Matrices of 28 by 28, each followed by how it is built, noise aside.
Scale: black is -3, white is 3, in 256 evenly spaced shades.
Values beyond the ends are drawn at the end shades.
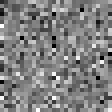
uneven columns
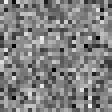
blocks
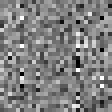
uneven columns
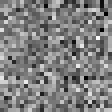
blocks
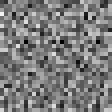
repeating columns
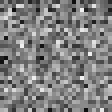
repeating columns
